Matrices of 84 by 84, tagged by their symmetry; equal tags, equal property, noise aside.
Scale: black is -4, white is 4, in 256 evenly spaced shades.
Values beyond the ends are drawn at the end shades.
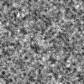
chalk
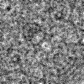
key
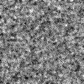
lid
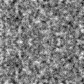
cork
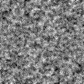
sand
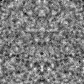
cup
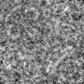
key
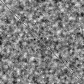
key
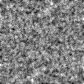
sand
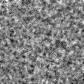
lid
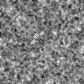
key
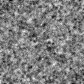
sand
